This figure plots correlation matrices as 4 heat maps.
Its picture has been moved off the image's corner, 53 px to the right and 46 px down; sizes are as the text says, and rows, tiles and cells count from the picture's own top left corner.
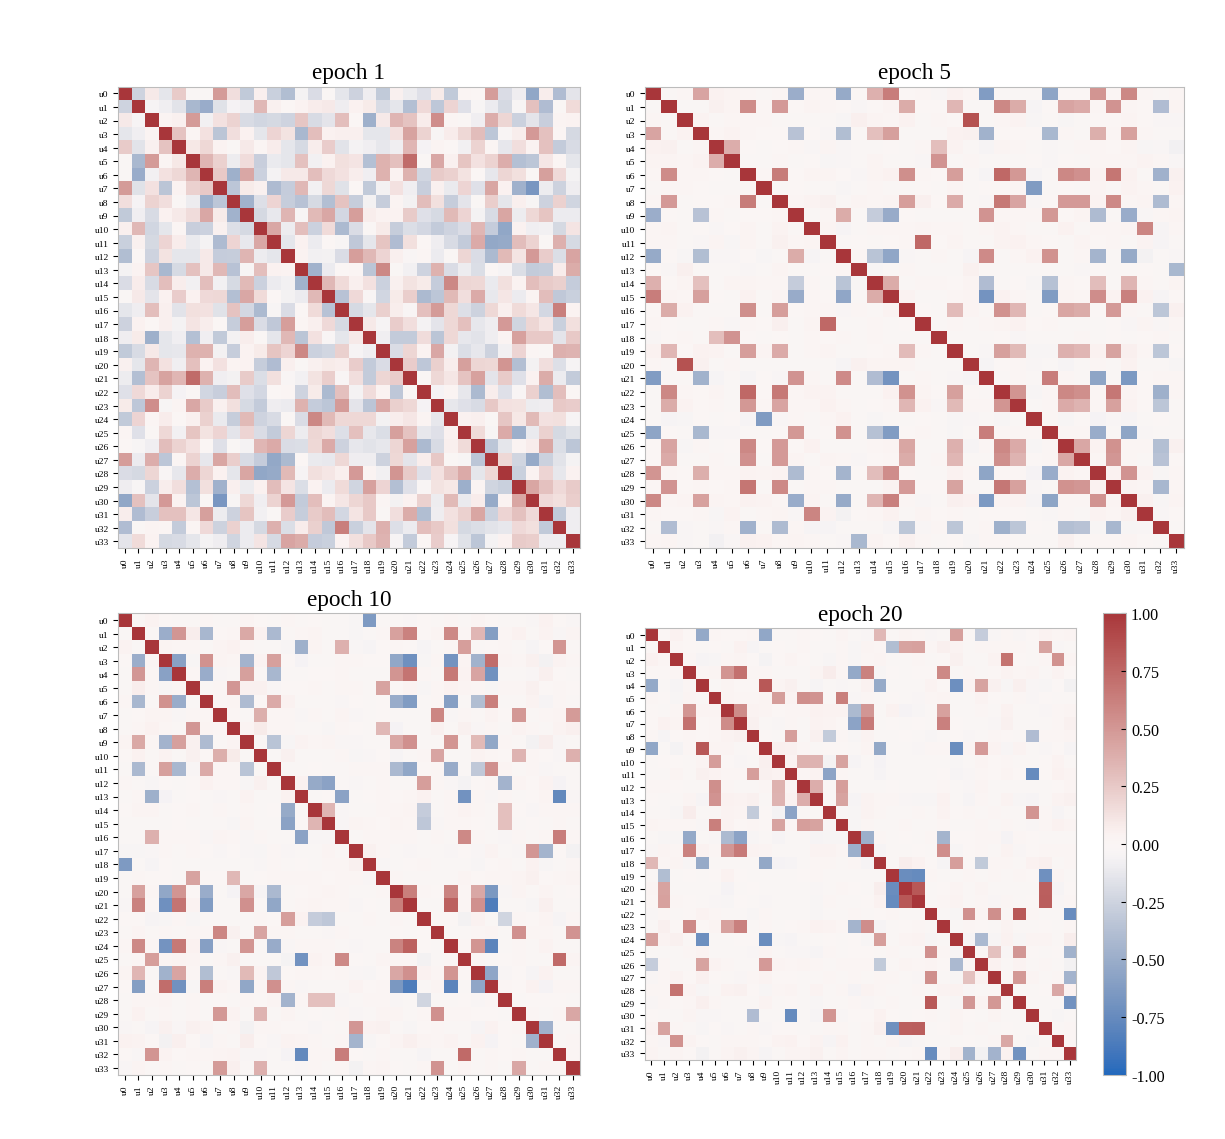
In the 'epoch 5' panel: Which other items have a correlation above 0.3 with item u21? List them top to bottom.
u9, u12, u25
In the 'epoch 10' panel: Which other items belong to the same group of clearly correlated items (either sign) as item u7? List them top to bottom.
u10, u23, u29, u33
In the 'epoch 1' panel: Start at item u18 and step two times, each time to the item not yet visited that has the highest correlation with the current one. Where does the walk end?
u30
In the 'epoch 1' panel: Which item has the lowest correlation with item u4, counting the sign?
u32
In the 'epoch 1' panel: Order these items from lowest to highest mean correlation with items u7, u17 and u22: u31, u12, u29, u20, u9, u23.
u29, u31, u23, u20, u12, u9
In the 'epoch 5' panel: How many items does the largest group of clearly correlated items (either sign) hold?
11
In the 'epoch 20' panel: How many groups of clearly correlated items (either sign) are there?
7
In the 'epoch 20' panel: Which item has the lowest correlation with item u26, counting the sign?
u24
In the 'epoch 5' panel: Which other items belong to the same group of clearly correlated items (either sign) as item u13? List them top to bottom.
u33
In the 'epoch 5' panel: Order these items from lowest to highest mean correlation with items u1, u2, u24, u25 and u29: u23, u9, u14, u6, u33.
u14, u33, u9, u23, u6
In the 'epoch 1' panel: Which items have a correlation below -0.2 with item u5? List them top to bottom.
u1, u10, u18, u29, u30
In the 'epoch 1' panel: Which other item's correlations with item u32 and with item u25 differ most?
u16
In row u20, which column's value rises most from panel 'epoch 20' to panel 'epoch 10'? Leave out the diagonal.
u19
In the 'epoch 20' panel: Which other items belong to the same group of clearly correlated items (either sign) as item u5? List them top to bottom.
u10, u12, u13, u15
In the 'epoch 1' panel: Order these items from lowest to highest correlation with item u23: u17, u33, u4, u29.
u17, u4, u29, u33
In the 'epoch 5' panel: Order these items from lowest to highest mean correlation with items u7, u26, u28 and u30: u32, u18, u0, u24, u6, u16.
u24, u32, u18, u16, u6, u0
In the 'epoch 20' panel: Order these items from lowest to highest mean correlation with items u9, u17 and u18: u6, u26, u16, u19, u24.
u16, u24, u19, u26, u6
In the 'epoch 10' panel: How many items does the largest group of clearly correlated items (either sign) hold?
11
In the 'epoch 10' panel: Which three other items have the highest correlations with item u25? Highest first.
u32, u16, u2
